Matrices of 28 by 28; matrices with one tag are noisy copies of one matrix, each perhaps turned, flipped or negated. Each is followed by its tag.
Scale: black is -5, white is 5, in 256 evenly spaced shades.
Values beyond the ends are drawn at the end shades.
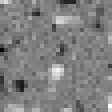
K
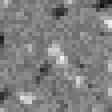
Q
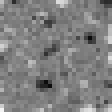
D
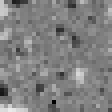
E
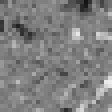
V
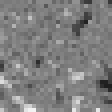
V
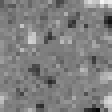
E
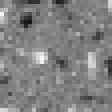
K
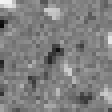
Q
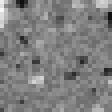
E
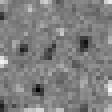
D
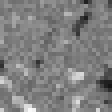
V
